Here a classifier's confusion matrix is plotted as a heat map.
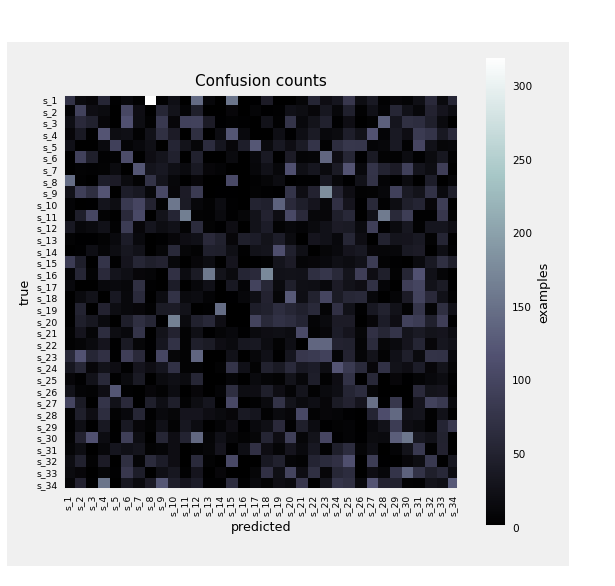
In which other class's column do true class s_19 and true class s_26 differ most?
s_14
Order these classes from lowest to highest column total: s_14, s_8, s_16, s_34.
s_16, s_14, s_34, s_8
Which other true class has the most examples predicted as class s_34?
s_29
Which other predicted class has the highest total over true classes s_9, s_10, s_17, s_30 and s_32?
s_23
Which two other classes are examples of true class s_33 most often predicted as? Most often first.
s_30, s_20
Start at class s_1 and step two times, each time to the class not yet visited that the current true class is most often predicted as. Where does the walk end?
s_15
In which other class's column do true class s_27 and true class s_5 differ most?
s_17
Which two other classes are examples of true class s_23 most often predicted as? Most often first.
s_12, s_2
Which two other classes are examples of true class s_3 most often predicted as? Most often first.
s_28, s_6
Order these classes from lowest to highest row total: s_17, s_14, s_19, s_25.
s_25, s_14, s_17, s_19
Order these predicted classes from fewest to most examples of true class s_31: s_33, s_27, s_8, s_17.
s_8, s_27, s_33, s_17
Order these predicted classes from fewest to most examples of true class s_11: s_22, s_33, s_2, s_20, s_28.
s_22, s_2, s_33, s_20, s_28
